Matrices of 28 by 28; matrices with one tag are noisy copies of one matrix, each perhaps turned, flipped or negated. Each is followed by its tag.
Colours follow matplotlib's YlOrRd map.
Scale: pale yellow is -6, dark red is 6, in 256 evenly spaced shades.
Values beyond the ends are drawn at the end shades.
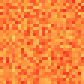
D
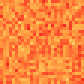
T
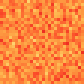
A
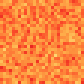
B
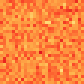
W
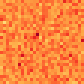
W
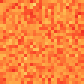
B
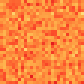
B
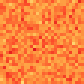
B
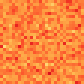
A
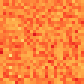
B
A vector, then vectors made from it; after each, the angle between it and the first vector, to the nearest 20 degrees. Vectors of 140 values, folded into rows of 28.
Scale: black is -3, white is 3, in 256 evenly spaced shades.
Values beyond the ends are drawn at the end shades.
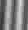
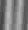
20 degrees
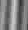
140 degrees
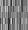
100 degrees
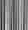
60 degrees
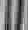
160 degrees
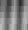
140 degrees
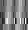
40 degrees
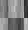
100 degrees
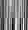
60 degrees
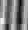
160 degrees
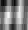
40 degrees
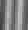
20 degrees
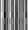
100 degrees
